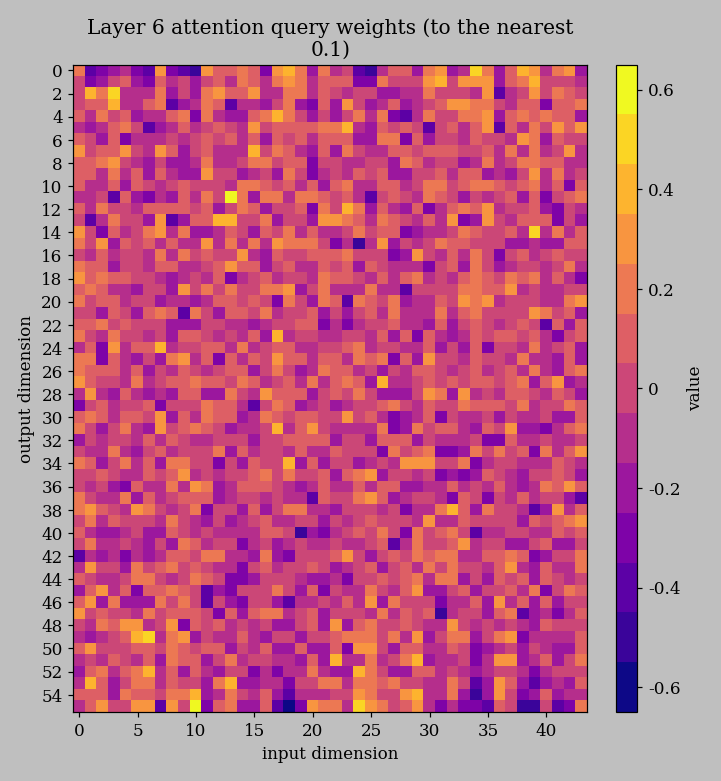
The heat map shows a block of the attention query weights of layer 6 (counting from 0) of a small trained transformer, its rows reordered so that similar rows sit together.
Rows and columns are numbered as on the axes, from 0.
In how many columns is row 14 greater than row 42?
21
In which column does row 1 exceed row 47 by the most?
31
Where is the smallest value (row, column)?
55, 18
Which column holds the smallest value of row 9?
20
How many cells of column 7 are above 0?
19
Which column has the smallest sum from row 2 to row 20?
28
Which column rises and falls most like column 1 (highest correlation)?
25
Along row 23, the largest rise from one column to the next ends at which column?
17
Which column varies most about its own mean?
39
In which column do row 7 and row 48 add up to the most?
4
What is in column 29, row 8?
0.1
